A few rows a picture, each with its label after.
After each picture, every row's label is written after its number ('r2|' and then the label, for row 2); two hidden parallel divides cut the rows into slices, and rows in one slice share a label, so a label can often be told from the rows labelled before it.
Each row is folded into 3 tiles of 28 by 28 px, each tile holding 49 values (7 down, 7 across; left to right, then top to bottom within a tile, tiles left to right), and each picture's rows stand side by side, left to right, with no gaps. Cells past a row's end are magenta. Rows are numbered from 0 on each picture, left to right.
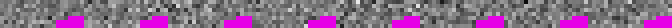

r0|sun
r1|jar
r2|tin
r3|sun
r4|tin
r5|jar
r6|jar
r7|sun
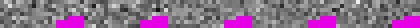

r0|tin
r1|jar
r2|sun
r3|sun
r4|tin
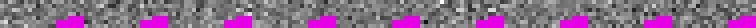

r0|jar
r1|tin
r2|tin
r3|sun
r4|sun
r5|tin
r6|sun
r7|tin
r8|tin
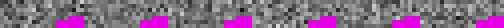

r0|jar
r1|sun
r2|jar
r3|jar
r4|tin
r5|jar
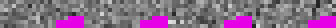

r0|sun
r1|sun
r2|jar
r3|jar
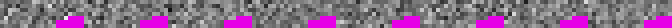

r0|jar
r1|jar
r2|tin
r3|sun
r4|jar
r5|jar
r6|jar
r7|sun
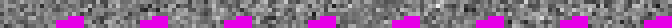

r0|sun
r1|jar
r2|jar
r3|jar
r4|sun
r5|tin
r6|tin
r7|jar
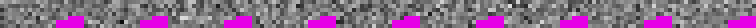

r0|sun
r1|jar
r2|tin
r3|tin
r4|tin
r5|tin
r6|jar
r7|tin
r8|jar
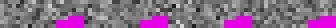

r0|jar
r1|tin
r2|tin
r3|sun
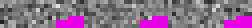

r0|tin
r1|sun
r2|jar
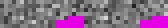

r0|tin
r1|tin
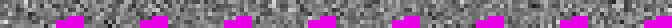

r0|jar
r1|tin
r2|sun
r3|tin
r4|sun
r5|sun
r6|tin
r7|jar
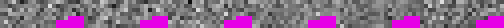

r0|jar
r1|tin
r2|jar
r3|sun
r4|sun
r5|tin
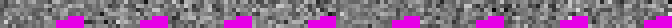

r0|sun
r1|tin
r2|tin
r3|jar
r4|sun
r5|jar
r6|tin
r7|tin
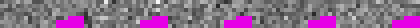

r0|sun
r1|tin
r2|tin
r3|sun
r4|sun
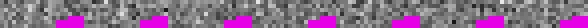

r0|jar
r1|tin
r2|sun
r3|tin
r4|jar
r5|jar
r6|tin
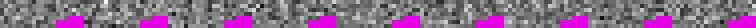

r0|tin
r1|tin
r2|jar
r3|jar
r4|tin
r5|jar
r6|jar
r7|jar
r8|tin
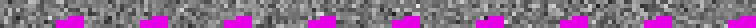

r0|jar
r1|sun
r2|sun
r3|jar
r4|tin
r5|sun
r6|jar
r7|jar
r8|sun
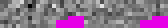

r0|tin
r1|sun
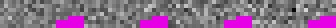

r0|sun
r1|sun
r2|tin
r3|jar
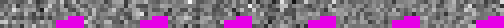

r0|jar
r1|jar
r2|tin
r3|jar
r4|sun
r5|jar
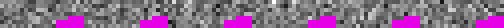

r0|tin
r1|jar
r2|tin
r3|tin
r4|tin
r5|jar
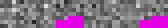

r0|jar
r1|sun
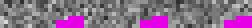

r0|jar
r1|jar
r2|sun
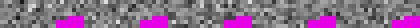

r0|jar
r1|tin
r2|jar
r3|jar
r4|sun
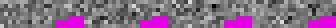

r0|tin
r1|jar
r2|tin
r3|jar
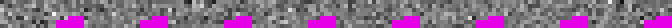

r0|jar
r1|sun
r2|jar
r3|tin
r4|sun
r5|sun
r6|sun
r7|tin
